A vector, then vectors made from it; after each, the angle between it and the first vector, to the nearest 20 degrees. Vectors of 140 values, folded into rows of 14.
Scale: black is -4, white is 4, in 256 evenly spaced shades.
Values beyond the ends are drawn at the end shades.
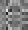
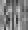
100 degrees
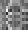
20 degrees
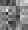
60 degrees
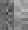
60 degrees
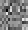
140 degrees
